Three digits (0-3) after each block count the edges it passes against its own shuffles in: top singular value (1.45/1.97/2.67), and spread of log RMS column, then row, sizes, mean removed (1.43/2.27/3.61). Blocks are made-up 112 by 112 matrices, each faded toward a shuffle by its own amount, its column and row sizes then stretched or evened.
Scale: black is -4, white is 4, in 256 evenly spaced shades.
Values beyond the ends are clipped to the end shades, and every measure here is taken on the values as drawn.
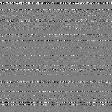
3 0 3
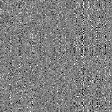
2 2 0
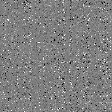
0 2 1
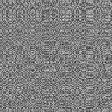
3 1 2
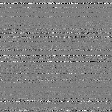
2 0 3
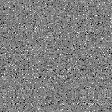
2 0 1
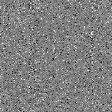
2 1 0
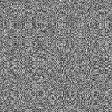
3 1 1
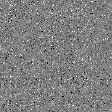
0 1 1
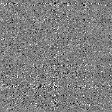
0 2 2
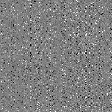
2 2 0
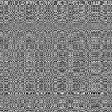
3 1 3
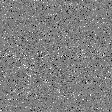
0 0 1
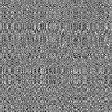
3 1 2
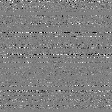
1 0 3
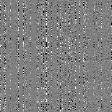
2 3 1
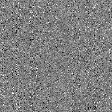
1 2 0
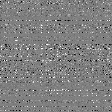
0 1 3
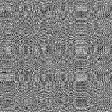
3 0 1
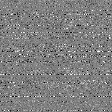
0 0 3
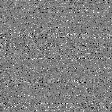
1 0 2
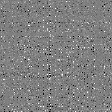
1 2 2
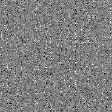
0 2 0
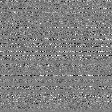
0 0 3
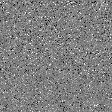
0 0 1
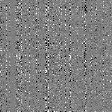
2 3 1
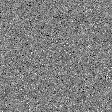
0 0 0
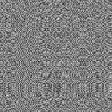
3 1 2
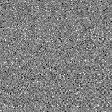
2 0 1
